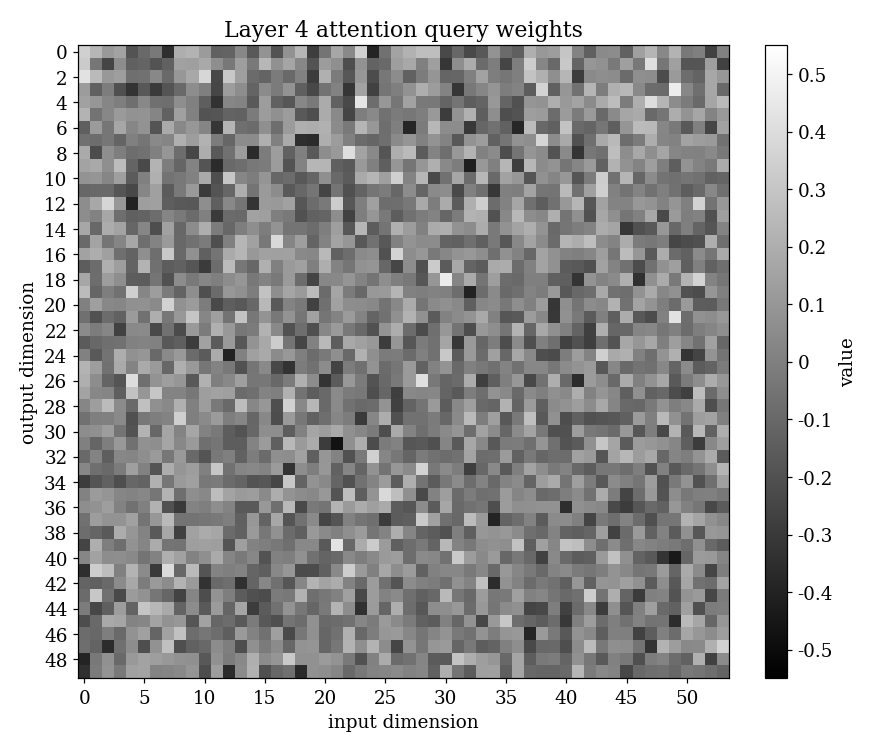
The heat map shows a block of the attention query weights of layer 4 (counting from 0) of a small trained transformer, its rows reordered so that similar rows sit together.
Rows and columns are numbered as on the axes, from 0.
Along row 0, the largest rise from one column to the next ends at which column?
8
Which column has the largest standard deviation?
0
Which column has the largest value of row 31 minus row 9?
32
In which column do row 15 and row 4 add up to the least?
11
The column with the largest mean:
43
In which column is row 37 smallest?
34
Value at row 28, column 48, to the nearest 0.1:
0.1
